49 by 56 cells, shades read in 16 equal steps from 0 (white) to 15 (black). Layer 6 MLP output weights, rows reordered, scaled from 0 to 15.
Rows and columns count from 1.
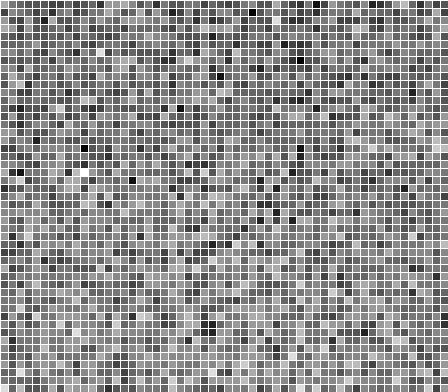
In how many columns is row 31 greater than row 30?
28
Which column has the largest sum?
33
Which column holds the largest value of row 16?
3
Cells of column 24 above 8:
17
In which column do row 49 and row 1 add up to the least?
1
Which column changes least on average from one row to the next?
20
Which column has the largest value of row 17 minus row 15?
49
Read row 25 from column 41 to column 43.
11 9 7
